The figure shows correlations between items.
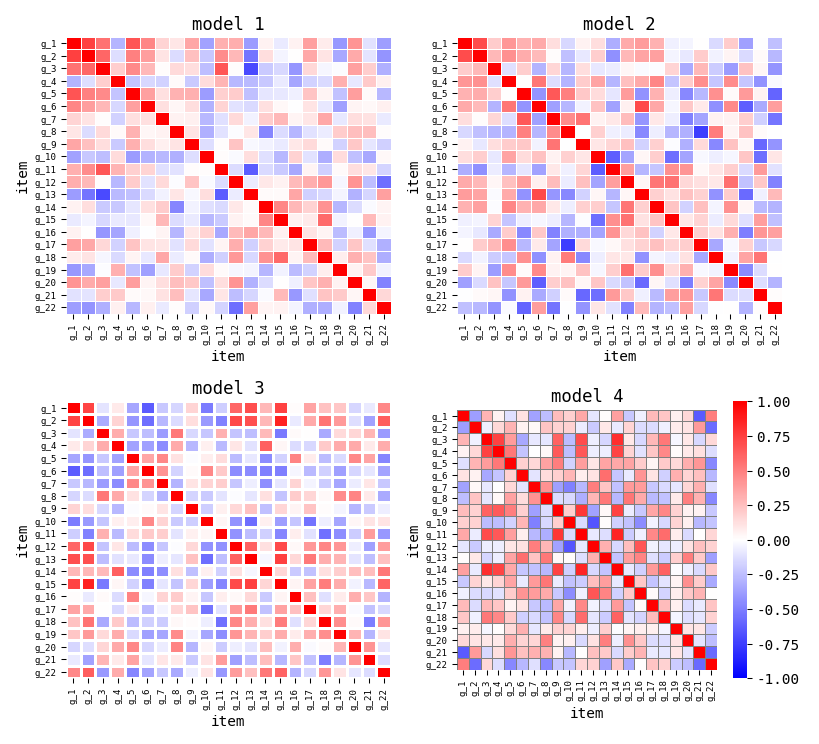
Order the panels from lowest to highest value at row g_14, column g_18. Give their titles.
model 2, model 3, model 1, model 4
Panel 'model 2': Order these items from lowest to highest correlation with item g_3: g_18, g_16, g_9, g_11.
g_16, g_18, g_11, g_9
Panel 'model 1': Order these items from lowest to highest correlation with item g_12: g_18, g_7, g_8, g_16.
g_8, g_7, g_16, g_18
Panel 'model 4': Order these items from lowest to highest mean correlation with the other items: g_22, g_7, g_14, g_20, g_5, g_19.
g_22, g_7, g_19, g_20, g_14, g_5
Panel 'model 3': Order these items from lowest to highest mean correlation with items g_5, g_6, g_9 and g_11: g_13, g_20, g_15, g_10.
g_15, g_13, g_20, g_10
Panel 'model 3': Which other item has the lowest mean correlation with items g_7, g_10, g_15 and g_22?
g_3
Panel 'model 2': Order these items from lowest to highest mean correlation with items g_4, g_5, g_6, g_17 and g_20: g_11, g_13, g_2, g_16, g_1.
g_11, g_16, g_13, g_1, g_2
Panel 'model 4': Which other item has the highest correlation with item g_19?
g_6
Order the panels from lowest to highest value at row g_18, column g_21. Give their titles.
model 3, model 4, model 1, model 2
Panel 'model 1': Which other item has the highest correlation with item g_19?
g_4
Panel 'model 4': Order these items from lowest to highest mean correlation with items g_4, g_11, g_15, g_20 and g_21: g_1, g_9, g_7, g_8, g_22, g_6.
g_22, g_1, g_6, g_7, g_8, g_9
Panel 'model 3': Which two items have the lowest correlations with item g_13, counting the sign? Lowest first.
g_10, g_6
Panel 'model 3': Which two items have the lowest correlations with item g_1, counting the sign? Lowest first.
g_6, g_10
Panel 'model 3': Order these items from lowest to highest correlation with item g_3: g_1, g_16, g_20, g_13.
g_13, g_1, g_16, g_20
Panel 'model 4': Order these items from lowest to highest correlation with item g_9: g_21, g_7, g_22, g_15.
g_7, g_22, g_15, g_21
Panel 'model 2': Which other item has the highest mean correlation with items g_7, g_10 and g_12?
g_5
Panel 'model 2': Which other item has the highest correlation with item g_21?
g_18
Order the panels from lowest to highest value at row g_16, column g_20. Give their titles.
model 2, model 1, model 4, model 3
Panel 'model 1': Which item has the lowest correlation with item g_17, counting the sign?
g_22
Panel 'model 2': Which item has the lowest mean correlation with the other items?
g_22
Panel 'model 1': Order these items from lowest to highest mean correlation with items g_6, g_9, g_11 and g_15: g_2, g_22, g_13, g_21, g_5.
g_13, g_22, g_21, g_5, g_2
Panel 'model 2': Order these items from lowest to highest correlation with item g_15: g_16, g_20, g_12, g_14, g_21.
g_20, g_16, g_14, g_21, g_12
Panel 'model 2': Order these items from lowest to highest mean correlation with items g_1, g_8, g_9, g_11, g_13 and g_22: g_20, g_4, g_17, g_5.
g_20, g_17, g_5, g_4
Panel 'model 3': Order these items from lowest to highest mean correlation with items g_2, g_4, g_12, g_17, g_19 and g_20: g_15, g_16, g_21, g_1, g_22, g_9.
g_21, g_9, g_16, g_22, g_1, g_15
